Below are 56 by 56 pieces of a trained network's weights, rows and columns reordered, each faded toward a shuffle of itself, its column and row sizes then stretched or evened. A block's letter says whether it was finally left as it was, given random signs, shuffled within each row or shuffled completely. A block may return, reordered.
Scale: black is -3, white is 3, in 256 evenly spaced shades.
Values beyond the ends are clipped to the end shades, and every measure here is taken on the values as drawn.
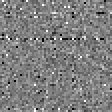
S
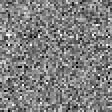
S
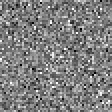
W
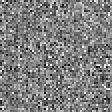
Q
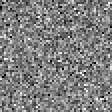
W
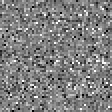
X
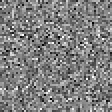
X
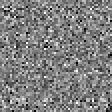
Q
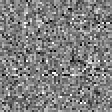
Q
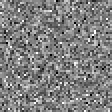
W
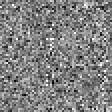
S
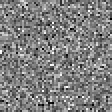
X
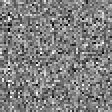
S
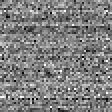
X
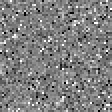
W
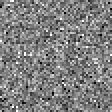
W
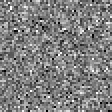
X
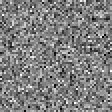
W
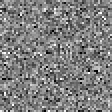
S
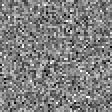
W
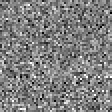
X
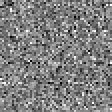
X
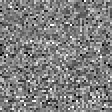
X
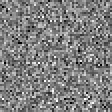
X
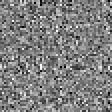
Q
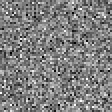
S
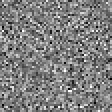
Q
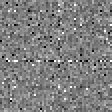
S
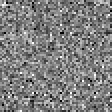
S
